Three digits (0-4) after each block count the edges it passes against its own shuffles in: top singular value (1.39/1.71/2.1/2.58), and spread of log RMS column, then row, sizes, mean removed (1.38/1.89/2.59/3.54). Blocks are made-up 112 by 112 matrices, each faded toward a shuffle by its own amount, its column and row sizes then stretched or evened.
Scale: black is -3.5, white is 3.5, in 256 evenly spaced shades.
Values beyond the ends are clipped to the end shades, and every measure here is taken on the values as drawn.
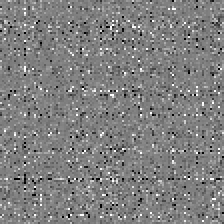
1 3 3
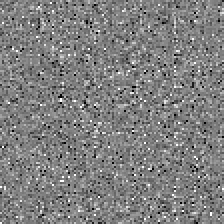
2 2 1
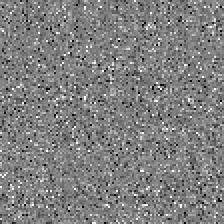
2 0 1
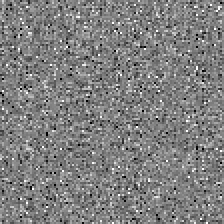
2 2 0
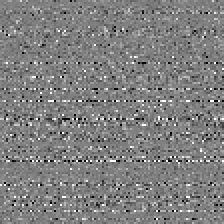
4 1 4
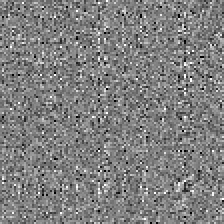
2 3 2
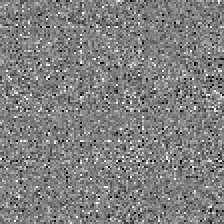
2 2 3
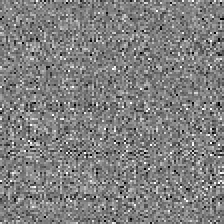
3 1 2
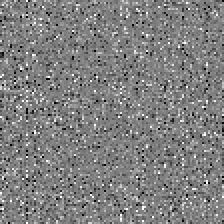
0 2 0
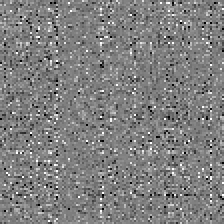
3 3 2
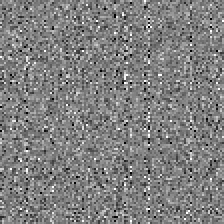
3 3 2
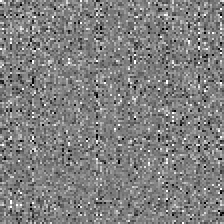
3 3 2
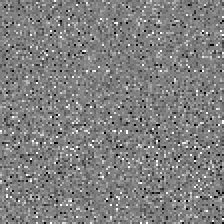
0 1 2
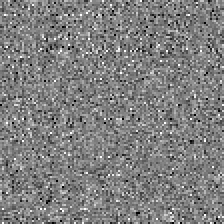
1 0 2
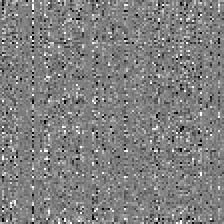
3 4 2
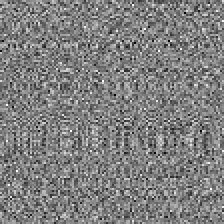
4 1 2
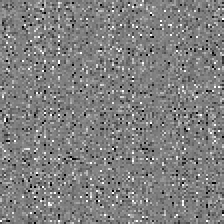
2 3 2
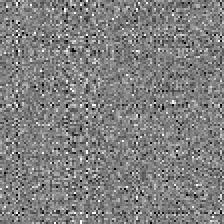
4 3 2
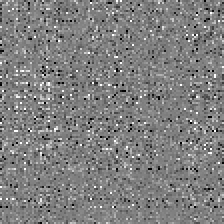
2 2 3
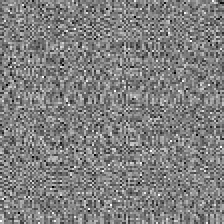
4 1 0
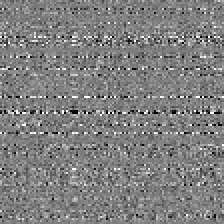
4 1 4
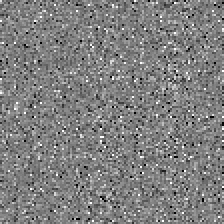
1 2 1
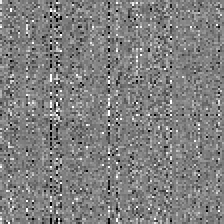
3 4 1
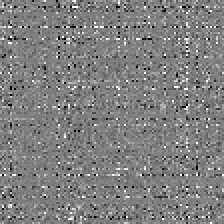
2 3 4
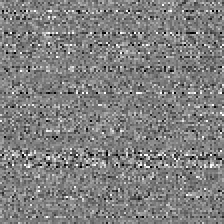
3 0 4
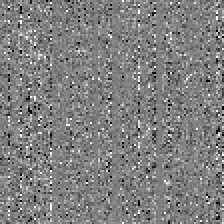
2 4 0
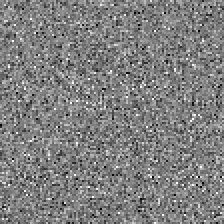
1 0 1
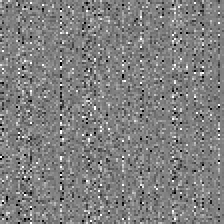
0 4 0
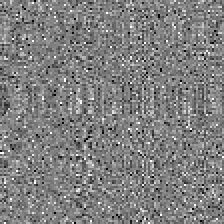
4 2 0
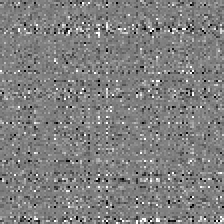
2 3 4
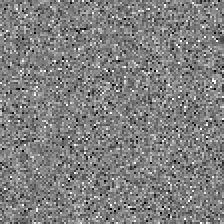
1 0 0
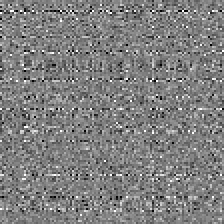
4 2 4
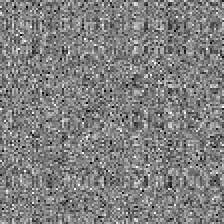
4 2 0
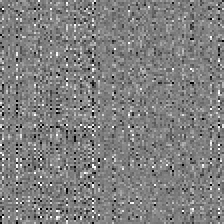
4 4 2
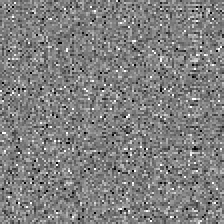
2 1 2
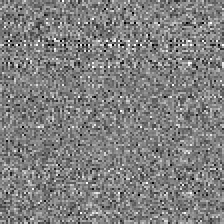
3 0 3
